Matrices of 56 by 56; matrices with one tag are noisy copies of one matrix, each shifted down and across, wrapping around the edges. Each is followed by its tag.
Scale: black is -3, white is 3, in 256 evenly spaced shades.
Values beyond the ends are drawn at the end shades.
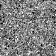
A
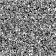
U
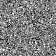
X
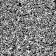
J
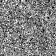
A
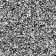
U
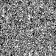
A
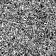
A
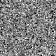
X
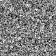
U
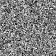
X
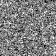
J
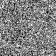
A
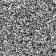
J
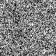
A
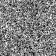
A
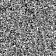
X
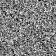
X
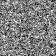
J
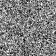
A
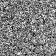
J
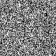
A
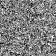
J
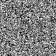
X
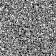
X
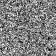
J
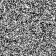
J
